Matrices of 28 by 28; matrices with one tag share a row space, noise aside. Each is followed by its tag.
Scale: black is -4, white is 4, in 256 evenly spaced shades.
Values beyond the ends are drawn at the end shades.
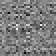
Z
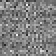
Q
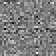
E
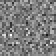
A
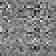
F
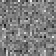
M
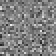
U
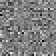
U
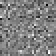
F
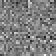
A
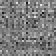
Q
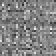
Z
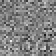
A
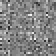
F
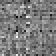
Z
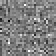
F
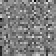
F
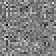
M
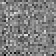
M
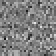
A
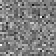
U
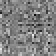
F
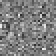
U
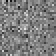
M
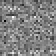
E
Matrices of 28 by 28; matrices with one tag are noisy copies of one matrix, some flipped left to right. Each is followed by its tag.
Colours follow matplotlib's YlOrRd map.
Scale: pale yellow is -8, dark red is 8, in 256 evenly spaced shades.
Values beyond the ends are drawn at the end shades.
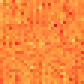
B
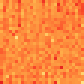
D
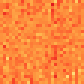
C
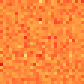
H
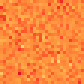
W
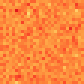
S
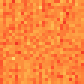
B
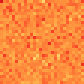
H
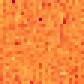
B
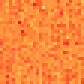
B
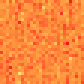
B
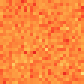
W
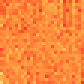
D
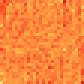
D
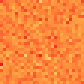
H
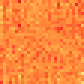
D
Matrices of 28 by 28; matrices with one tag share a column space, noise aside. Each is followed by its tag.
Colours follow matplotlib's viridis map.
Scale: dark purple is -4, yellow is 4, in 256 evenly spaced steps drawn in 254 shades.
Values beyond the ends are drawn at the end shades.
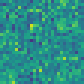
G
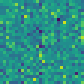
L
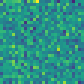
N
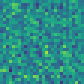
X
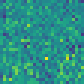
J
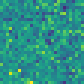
N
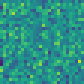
X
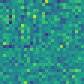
L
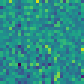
J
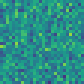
L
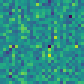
L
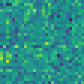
L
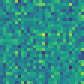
N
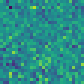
J
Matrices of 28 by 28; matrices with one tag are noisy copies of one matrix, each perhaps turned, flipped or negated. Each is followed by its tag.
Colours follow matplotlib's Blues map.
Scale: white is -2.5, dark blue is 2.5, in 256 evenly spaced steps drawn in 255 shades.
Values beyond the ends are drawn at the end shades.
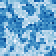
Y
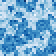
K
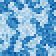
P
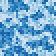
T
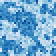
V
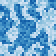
P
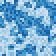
K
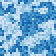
V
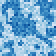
V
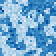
K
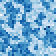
T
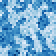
P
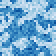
P
